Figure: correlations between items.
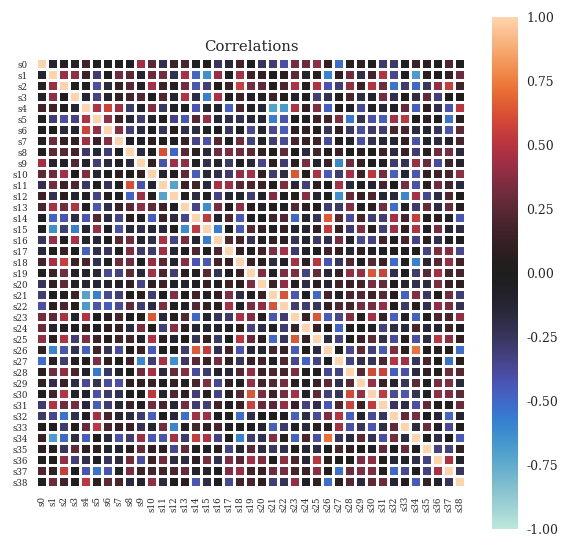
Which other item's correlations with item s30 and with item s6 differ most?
s19
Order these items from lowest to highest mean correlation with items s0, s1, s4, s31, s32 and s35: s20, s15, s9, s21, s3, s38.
s21, s15, s20, s9, s3, s38
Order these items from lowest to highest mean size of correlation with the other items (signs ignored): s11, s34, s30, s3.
s3, s11, s30, s34
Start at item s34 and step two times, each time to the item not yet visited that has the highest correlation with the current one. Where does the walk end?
s14
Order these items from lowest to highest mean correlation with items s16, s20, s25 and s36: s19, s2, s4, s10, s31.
s4, s31, s10, s19, s2
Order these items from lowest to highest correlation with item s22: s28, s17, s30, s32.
s32, s28, s30, s17
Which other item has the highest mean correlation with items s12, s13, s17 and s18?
s37
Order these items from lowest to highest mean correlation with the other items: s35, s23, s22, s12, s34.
s34, s12, s35, s22, s23
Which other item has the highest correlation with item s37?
s2
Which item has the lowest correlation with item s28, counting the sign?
s5
